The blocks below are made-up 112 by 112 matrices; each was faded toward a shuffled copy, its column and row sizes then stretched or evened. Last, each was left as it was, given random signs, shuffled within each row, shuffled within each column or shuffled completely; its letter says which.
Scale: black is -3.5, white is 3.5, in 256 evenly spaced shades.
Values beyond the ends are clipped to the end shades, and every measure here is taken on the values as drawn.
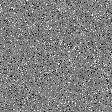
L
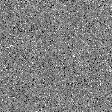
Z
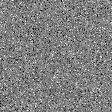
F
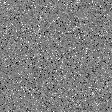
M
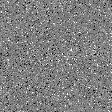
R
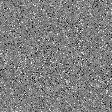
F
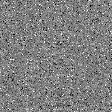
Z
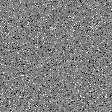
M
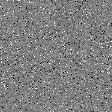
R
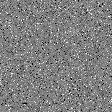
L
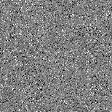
Z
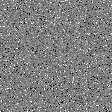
M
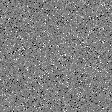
L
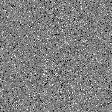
F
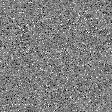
M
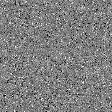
R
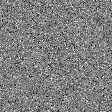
M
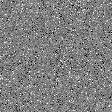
F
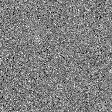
F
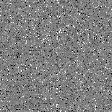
Z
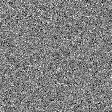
M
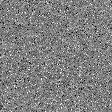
L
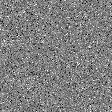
L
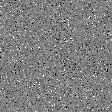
F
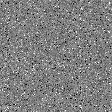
F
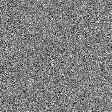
R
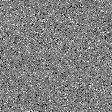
M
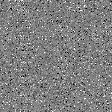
Z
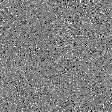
Z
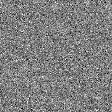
Z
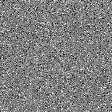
R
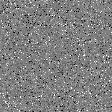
R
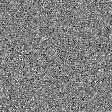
M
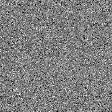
R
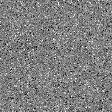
R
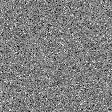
L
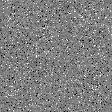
F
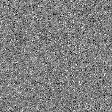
Z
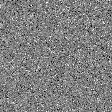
L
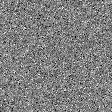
L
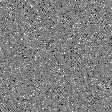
L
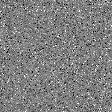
F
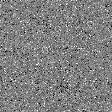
R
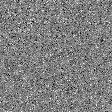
M
